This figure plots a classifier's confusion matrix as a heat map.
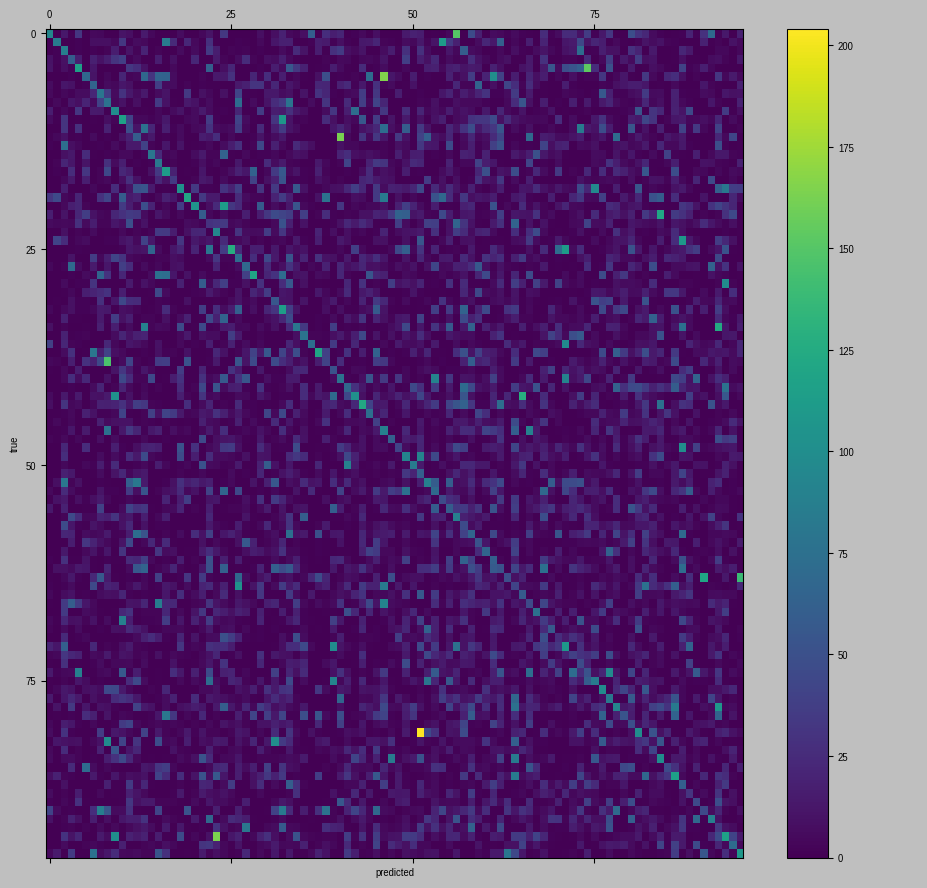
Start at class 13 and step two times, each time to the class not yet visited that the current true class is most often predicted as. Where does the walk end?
73
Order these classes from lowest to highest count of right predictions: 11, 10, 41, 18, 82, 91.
82, 11, 41, 91, 18, 10
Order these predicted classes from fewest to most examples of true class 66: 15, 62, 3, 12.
12, 62, 3, 15
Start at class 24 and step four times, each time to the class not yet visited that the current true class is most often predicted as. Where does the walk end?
9
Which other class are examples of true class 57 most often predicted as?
2
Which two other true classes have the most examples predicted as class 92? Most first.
34, 78
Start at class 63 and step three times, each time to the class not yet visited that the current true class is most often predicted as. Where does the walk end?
59
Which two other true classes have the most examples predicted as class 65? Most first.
42, 8
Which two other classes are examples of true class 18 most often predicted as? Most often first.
75, 93
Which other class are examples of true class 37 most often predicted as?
6
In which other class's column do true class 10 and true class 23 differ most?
32
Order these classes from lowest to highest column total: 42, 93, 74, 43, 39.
42, 39, 74, 93, 43
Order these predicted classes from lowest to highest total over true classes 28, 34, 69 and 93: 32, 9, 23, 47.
47, 32, 9, 23
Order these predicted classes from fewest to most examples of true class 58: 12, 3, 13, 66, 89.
89, 3, 66, 13, 12
